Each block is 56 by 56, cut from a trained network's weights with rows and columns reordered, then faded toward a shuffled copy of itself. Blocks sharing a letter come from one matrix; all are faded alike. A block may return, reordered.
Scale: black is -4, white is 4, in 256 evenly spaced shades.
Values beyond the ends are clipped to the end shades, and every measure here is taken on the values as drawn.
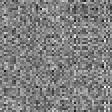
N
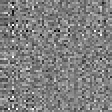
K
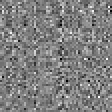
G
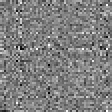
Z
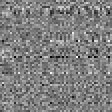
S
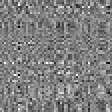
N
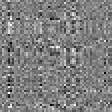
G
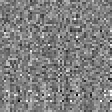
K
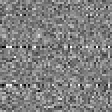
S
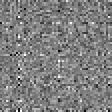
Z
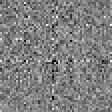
K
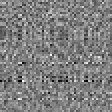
S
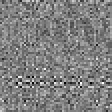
S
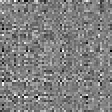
G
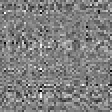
Z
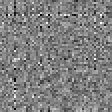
K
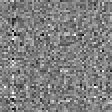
K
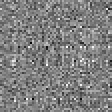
K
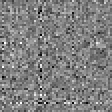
K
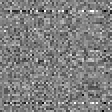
S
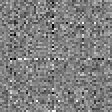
K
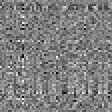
Z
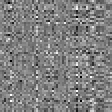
G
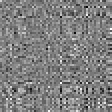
G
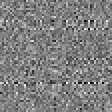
S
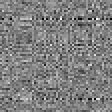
S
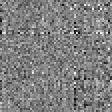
K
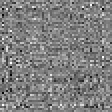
Z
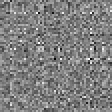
K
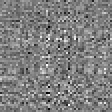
Z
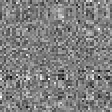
N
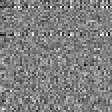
S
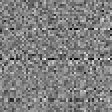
S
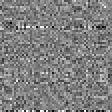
S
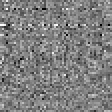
K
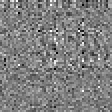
Z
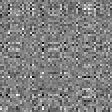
G
